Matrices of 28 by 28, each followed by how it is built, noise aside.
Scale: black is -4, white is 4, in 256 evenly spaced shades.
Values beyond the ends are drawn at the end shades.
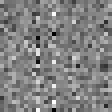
uneven columns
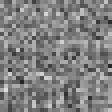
blocks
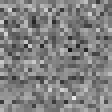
blocks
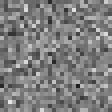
repeating rows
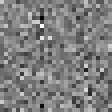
uneven columns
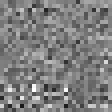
low rank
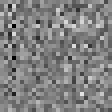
low rank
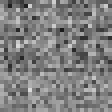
blocks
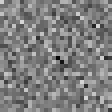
diagonal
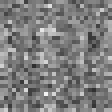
blocks
